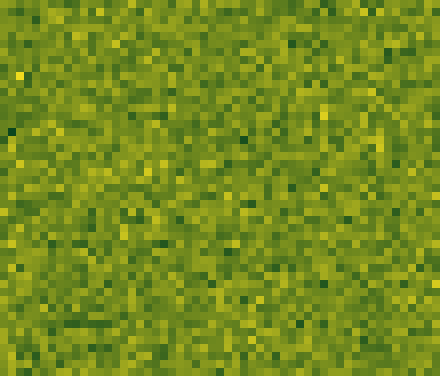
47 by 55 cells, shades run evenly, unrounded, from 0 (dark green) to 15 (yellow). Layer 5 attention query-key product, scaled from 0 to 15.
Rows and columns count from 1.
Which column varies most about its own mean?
41
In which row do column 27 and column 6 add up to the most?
21
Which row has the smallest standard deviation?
40
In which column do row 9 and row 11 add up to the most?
34
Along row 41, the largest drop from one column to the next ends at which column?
38
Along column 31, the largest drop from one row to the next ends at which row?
18
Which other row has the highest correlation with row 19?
30
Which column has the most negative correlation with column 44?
5
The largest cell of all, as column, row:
3, 10
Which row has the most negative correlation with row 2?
25
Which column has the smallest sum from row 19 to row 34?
50
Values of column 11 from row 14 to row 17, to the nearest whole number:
11 9 5 8
